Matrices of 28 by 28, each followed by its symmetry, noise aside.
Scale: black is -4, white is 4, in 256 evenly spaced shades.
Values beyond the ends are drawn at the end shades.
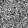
symmetric.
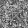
symmetric.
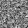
symmetric.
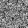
no symmetry.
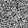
symmetric.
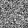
symmetric.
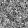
symmetric across the other diagonal.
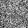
no symmetry.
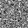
symmetric.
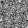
symmetric.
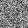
symmetric across the other diagonal.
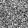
antisymmetric.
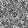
symmetric.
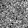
no symmetry.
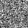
antisymmetric.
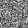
antisymmetric.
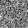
no symmetry.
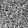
no symmetry.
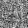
antisymmetric.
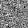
antisymmetric.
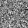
antisymmetric.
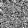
antisymmetric.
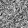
symmetric.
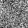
antisymmetric.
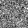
no symmetry.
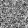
no symmetry.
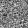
antisymmetric.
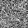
no symmetry.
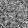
symmetric across the other diagonal.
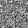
symmetric.
